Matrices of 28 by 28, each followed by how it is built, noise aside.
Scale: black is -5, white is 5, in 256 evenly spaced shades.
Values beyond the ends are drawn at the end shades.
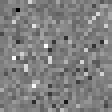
sparse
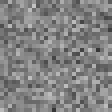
repeating rows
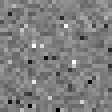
sparse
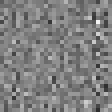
low rank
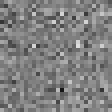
low rank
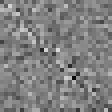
banded
